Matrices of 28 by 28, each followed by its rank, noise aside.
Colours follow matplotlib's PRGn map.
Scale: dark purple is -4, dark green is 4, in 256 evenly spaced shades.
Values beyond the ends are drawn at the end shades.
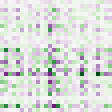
two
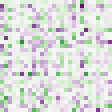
five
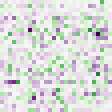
five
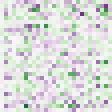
five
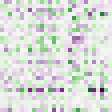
three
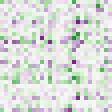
four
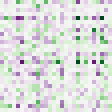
three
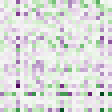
three
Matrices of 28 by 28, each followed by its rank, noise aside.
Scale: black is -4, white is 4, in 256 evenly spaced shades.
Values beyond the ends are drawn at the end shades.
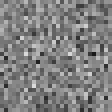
eight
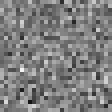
eight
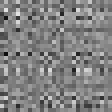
three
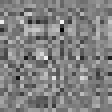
four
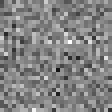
eight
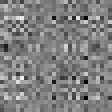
three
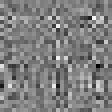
three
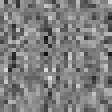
four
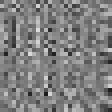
three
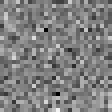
eight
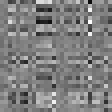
two
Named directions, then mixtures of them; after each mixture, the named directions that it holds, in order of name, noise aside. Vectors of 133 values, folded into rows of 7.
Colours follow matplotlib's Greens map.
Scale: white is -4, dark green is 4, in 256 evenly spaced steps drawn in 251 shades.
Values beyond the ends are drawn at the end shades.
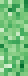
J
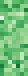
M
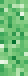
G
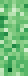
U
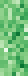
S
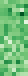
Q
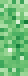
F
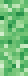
M.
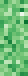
Q.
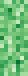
F, M, Q.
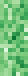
S.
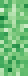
U.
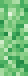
M, S, U.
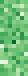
G.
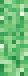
G, M.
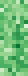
F, S, U.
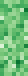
M, Q, S.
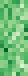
S.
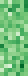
J.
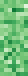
Q, U.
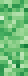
M.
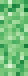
J, M.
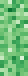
F, J, M.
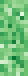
G, S.
